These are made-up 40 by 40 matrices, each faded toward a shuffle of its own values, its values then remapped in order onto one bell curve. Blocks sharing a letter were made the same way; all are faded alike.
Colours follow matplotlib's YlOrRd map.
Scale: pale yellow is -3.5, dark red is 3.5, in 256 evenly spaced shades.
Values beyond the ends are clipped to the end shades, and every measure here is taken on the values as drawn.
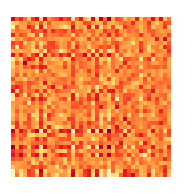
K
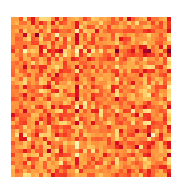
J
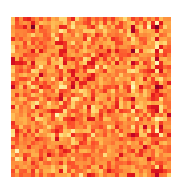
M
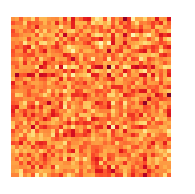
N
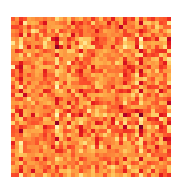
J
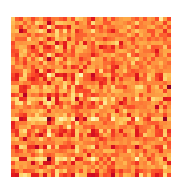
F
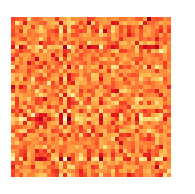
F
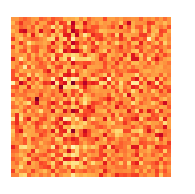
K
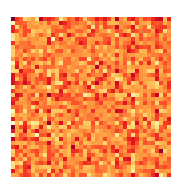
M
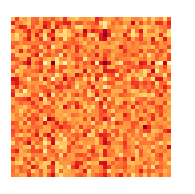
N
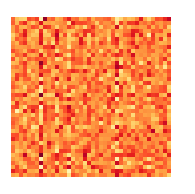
J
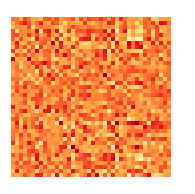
N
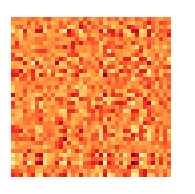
F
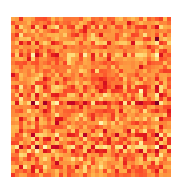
F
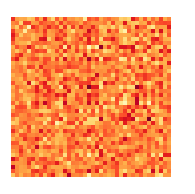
N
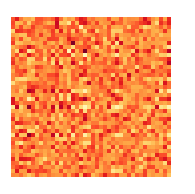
N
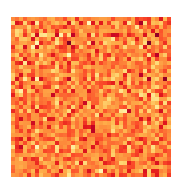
N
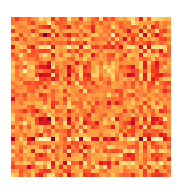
K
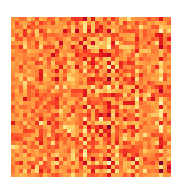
J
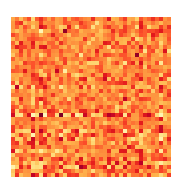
M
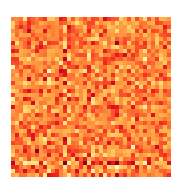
N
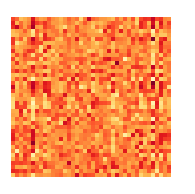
J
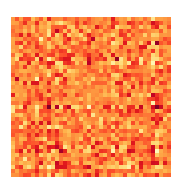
M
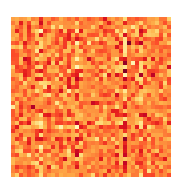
M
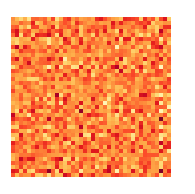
N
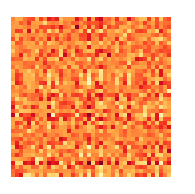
K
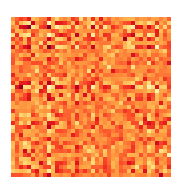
K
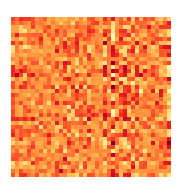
J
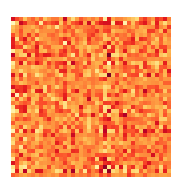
M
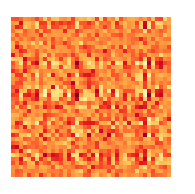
F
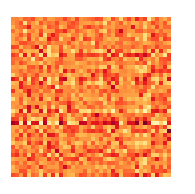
F
